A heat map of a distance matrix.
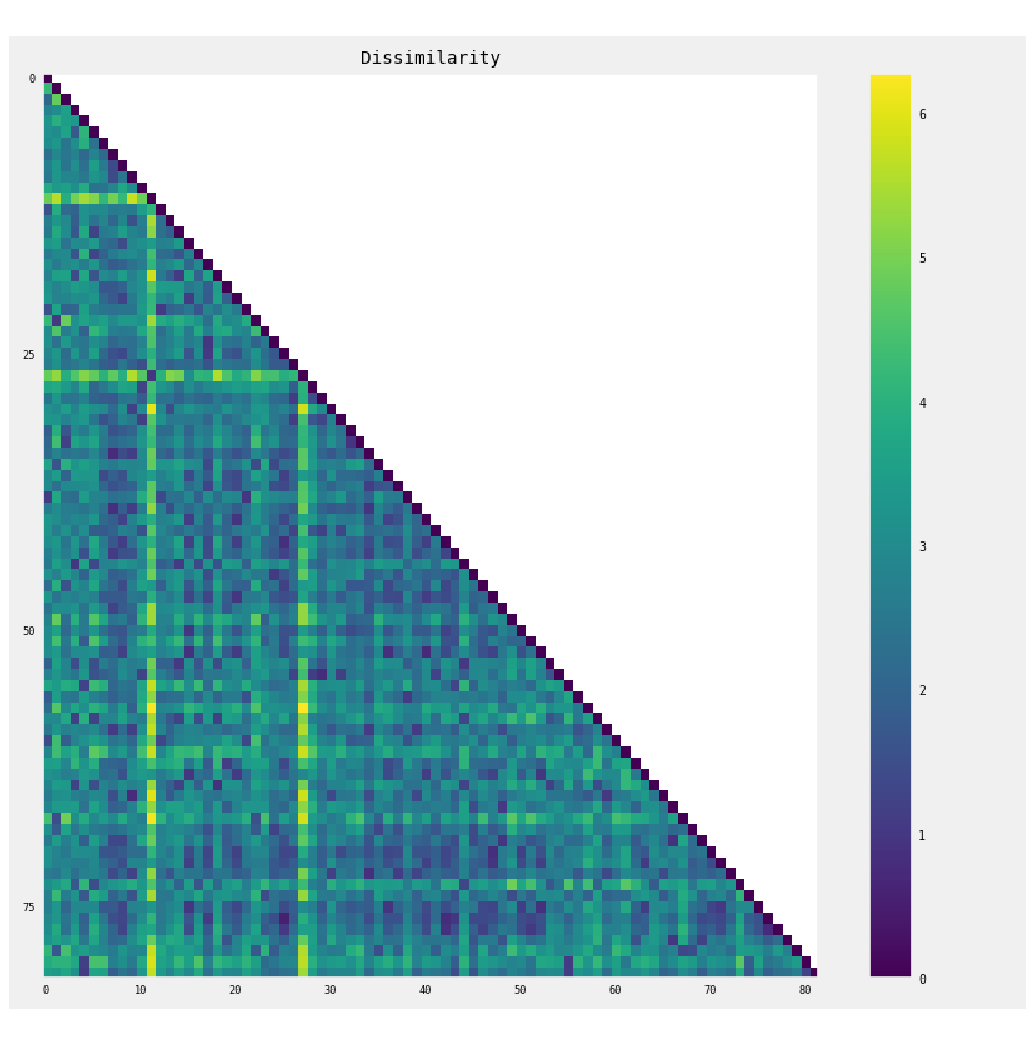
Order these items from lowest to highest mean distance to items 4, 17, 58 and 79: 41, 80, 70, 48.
41, 70, 48, 80
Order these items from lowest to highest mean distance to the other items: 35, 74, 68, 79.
68, 74, 35, 79
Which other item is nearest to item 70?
47
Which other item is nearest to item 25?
76
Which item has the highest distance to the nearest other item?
61
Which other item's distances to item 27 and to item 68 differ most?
79
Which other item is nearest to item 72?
34
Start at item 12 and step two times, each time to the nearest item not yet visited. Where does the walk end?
38
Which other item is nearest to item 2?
33
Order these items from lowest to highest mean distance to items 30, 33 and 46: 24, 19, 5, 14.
24, 19, 14, 5
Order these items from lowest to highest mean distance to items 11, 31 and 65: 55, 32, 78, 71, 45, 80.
71, 32, 45, 78, 55, 80
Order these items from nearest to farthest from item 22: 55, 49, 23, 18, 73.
55, 73, 18, 23, 49
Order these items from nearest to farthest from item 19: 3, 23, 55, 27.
55, 3, 23, 27
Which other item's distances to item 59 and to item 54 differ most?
28
